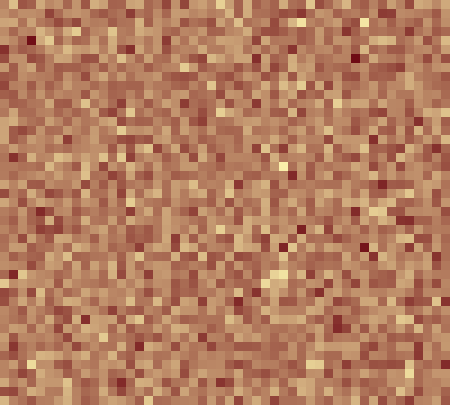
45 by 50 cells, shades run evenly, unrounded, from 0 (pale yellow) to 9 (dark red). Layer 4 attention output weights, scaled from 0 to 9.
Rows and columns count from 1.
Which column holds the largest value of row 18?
2
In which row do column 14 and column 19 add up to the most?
43
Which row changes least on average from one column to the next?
40
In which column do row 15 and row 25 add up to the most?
46
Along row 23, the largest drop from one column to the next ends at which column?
15
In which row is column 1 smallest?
32
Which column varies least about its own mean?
11
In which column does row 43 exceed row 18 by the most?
14
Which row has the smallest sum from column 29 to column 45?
23
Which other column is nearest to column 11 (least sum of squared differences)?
48
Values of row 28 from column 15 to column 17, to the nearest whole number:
5 7 4
